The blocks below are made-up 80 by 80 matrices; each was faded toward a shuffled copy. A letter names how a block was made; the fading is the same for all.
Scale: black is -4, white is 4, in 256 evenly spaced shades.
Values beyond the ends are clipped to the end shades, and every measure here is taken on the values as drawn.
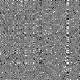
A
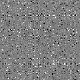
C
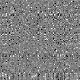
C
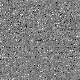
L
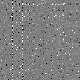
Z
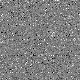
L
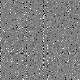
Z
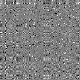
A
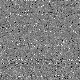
L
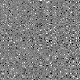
C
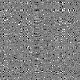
C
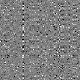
A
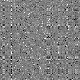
A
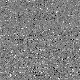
L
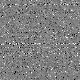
L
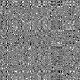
A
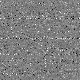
L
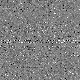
L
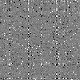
Z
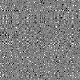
C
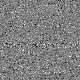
L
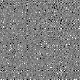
C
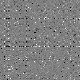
Z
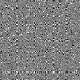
A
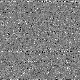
L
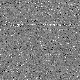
L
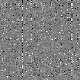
Z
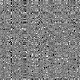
A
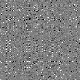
C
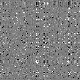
Z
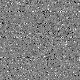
L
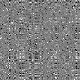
A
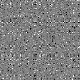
C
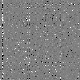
Z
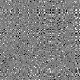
A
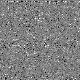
L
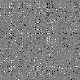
Z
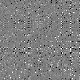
Z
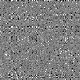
C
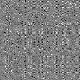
A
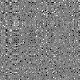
C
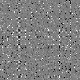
Z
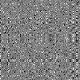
A
